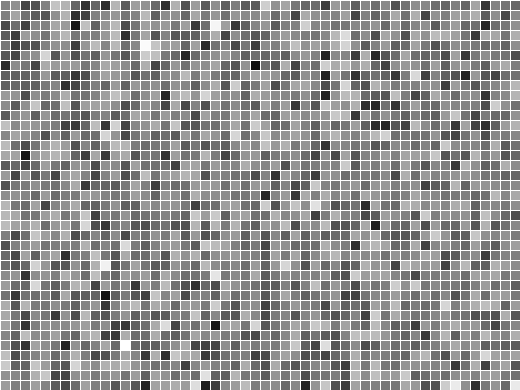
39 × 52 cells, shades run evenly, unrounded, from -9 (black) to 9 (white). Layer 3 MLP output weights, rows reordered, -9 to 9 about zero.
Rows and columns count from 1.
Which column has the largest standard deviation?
33
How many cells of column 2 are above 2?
5
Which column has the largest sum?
29
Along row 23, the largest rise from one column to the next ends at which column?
39
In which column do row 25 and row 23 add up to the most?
9
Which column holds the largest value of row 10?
21
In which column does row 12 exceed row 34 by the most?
34
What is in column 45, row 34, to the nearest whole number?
4
